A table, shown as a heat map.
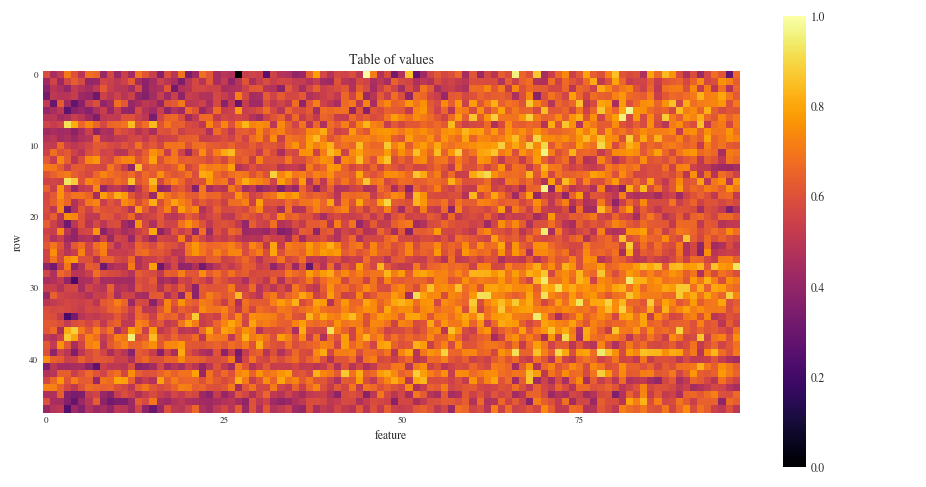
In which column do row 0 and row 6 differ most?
27
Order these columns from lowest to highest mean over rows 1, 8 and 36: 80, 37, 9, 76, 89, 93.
9, 37, 93, 89, 76, 80
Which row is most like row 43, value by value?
17
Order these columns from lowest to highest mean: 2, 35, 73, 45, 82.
2, 35, 45, 73, 82
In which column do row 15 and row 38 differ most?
4
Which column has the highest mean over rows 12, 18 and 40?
48
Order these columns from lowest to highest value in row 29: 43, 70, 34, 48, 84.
34, 43, 48, 84, 70
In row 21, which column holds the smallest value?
3
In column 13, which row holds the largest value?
13
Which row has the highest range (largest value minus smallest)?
0
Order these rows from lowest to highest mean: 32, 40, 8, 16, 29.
16, 40, 29, 8, 32
